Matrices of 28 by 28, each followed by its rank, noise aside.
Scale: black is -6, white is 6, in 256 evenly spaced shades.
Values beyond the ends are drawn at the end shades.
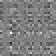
four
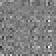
four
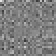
three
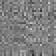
four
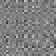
three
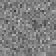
eight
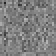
six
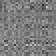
four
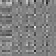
two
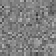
six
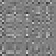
three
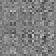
three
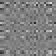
two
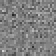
eight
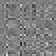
three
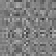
three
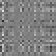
two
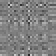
two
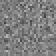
eight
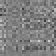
four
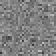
eight
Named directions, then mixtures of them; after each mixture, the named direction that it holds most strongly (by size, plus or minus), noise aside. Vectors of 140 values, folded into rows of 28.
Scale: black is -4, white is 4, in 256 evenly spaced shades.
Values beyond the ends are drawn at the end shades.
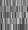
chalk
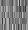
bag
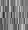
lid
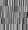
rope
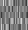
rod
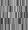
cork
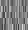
lid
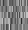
cork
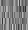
bag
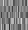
rod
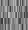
cork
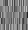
rope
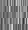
chalk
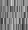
chalk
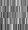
chalk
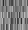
rod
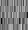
rope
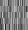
rope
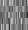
rod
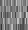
chalk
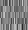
rope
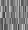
lid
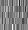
bag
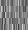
bag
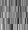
chalk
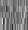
bag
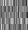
rod
